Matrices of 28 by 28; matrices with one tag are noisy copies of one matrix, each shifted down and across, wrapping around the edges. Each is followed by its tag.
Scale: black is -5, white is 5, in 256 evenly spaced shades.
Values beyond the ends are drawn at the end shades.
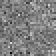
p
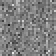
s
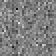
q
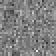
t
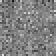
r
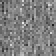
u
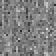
u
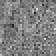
t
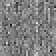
u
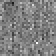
t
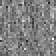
u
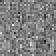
t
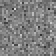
q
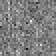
s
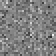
s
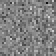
q
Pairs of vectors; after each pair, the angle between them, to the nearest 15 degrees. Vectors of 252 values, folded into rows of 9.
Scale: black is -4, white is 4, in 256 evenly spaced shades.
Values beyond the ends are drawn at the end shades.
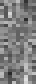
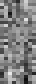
165 degrees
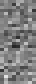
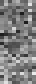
60 degrees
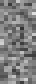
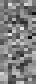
135 degrees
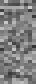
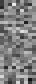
90 degrees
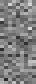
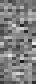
90 degrees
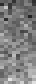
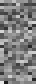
90 degrees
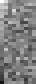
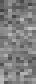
120 degrees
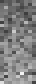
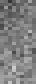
75 degrees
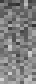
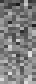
15 degrees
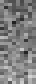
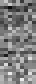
60 degrees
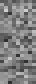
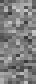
30 degrees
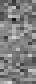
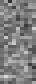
105 degrees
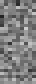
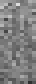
120 degrees
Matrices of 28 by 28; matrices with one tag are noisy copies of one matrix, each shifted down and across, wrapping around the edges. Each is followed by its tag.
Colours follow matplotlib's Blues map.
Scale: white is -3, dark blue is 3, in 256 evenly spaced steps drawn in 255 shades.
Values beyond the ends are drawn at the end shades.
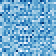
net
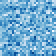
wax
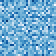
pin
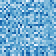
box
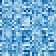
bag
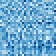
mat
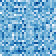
net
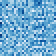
net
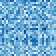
pin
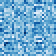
bag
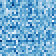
net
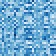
bag
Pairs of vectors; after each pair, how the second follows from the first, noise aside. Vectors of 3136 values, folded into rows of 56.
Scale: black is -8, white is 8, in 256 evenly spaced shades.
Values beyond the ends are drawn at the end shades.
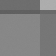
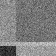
reversed, negated, scaled up.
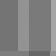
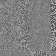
sign-scrambled.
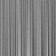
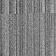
wrapped around.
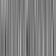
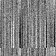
wrapped around, scaled up.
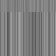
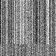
reversed, negated, scaled up.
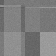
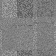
wrapped around, negated, partly zeroed.
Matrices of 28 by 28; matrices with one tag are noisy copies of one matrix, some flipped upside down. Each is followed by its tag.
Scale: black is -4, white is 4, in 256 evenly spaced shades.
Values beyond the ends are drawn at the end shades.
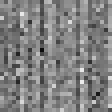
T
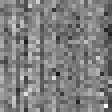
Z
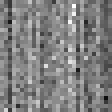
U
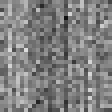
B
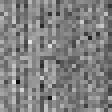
Z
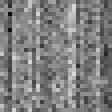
U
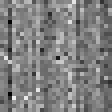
U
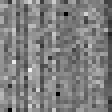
Z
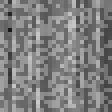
U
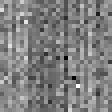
B
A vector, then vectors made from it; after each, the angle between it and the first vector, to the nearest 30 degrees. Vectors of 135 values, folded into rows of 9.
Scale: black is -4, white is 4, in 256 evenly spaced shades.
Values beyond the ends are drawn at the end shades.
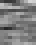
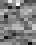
120 degrees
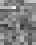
60 degrees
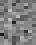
90 degrees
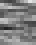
30 degrees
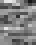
150 degrees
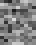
60 degrees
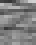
30 degrees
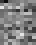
60 degrees
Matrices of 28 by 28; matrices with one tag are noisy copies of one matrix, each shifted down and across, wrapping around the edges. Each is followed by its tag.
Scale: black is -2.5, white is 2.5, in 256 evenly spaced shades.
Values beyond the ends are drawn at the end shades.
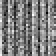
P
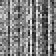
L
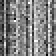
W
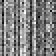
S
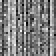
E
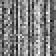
S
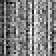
W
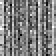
E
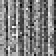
P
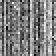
E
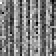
P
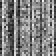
L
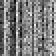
L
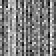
E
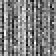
E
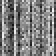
L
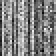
S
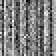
P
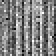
P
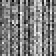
E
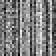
S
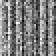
P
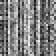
S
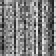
L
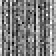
E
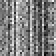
W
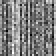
E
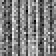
P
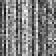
S
